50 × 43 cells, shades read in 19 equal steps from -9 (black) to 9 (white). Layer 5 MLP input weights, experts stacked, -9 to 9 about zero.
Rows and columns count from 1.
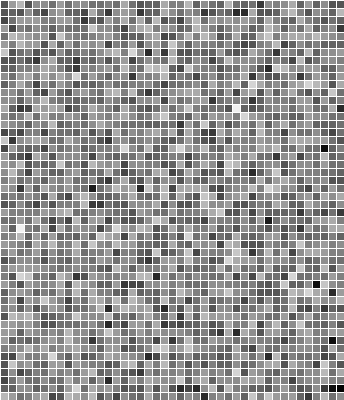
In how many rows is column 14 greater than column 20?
25
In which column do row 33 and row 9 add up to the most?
24
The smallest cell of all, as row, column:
49, 43
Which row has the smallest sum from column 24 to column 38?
2
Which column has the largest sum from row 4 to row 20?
39
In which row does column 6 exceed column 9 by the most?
38
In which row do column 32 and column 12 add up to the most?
50
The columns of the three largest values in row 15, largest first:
31, 21, 4
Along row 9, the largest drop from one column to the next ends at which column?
22
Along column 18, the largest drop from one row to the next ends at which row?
36
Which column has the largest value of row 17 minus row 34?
33
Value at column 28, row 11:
0
